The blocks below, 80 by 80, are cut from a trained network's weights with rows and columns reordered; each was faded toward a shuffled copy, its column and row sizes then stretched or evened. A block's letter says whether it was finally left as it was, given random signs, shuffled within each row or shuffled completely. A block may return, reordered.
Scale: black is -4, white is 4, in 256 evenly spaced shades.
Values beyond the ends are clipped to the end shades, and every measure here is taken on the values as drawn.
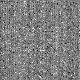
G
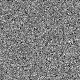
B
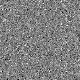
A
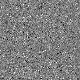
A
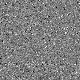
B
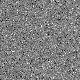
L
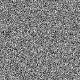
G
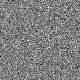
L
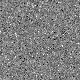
L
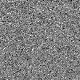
B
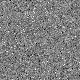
L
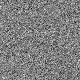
L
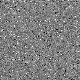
B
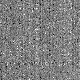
G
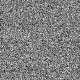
A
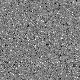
B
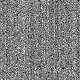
G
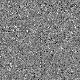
A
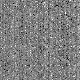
G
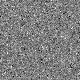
L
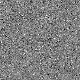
A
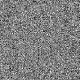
G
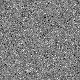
L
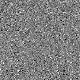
G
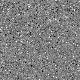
B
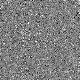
A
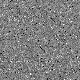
B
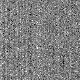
G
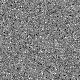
L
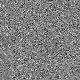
L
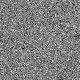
L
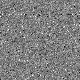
B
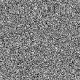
G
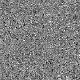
G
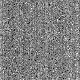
G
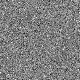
L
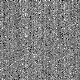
G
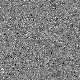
B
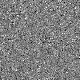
B
